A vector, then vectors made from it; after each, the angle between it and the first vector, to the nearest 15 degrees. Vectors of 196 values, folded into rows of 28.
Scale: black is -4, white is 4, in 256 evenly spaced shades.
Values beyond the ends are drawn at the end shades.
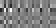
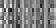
135 degrees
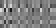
165 degrees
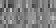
45 degrees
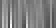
90 degrees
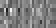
45 degrees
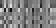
150 degrees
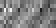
45 degrees
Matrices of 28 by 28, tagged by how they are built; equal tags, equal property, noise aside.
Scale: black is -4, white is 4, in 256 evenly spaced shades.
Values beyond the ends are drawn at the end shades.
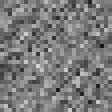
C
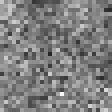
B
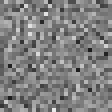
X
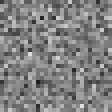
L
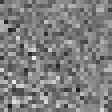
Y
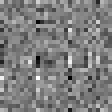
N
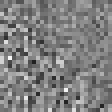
Y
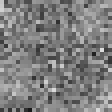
B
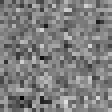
N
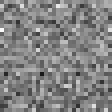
L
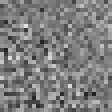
Y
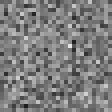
X
